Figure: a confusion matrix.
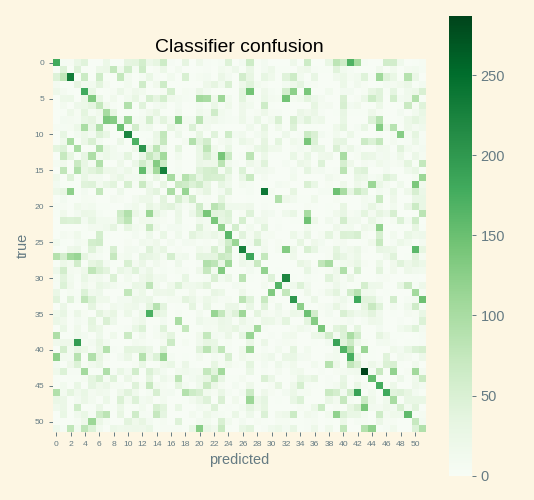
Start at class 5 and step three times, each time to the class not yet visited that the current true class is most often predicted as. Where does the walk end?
26
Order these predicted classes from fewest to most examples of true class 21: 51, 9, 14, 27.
14, 27, 9, 51
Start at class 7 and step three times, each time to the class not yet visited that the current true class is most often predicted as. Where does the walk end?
13
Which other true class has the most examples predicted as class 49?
2
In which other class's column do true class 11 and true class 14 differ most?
35
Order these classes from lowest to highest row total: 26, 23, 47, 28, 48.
23, 48, 47, 28, 26
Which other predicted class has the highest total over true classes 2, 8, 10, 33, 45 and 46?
42
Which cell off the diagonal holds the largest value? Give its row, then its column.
18, 29
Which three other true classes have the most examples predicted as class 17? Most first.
8, 36, 44
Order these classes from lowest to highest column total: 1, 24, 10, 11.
11, 1, 24, 10
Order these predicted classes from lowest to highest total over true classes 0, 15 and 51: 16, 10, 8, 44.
16, 8, 10, 44
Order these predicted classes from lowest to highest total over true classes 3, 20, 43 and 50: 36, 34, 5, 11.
36, 34, 11, 5
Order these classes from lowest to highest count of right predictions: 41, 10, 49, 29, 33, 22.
29, 22, 49, 41, 33, 10
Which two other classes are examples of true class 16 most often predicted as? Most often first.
51, 18
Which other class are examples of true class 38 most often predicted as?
27
